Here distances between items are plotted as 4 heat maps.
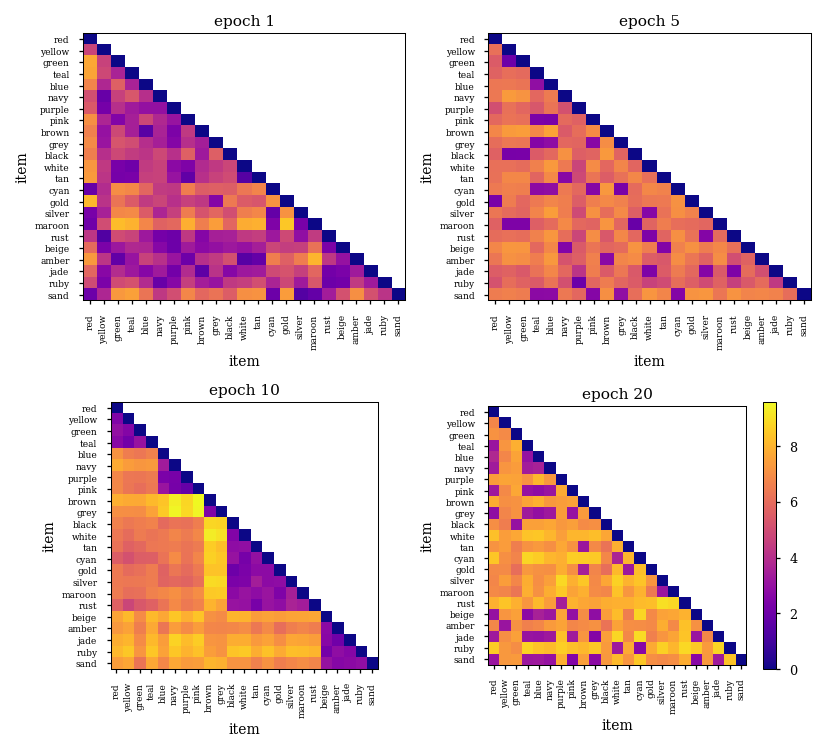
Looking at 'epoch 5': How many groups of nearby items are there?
7
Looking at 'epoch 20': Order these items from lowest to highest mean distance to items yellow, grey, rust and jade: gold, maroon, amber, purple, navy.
navy, amber, purple, gold, maroon
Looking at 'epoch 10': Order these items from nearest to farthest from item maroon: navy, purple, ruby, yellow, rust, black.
black, rust, yellow, purple, navy, ruby
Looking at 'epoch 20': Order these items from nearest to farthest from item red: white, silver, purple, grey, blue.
grey, blue, silver, purple, white
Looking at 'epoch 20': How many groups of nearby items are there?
7
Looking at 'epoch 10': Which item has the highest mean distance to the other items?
brown
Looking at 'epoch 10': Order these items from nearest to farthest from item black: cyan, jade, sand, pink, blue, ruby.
cyan, blue, pink, sand, jade, ruby
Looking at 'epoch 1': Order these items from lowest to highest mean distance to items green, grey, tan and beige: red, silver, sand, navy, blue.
navy, blue, silver, sand, red
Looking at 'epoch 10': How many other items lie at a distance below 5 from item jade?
4
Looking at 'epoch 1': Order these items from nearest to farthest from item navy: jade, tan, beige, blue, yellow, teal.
yellow, beige, jade, blue, tan, teal
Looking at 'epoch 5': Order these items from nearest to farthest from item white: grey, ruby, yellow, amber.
ruby, amber, yellow, grey
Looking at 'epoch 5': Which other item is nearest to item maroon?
black
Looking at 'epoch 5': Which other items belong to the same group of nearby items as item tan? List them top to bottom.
navy, beige
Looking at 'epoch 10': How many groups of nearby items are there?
5
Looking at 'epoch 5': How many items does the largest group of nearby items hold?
6
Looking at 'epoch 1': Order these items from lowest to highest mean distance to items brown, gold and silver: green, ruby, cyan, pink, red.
ruby, cyan, pink, red, green
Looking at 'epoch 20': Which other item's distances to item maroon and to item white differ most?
silver
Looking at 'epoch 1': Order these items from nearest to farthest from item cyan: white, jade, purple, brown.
purple, jade, brown, white
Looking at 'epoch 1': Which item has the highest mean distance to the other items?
maroon
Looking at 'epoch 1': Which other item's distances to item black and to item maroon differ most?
red
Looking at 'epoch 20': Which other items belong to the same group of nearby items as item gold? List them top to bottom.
brown, tan
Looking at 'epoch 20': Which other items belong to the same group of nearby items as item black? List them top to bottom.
green
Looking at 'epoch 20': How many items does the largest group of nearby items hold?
9
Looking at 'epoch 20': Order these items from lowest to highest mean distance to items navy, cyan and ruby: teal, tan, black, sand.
sand, teal, black, tan
